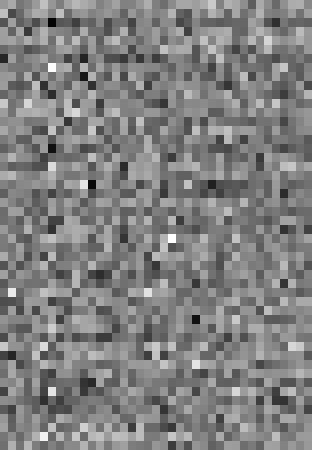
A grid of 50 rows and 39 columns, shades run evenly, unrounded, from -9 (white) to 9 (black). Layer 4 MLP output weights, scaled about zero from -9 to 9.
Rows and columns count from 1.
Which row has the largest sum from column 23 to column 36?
22
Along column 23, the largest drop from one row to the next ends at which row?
4
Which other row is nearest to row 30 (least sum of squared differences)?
16
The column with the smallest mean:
10
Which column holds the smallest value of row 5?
34
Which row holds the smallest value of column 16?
49
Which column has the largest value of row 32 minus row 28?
25
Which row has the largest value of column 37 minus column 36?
8
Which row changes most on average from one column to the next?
9
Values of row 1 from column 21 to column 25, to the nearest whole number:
1 -1 -3 -3 -2
